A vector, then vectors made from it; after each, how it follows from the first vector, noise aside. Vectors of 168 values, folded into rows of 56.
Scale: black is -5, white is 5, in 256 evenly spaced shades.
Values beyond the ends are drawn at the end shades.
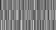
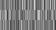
reversed.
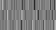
reversed, negated, partly zeroed.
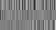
reversed, negated, partly zeroed.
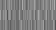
reversed, shrunk.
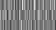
reversed.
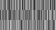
reversed, negated.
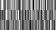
wrapped around, scaled up.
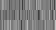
reversed, negated, partly zeroed.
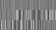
partly zeroed.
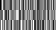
scaled up.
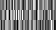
wrapped around, scaled up.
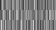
copied.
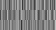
reversed, negated.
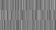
reversed, shrunk.
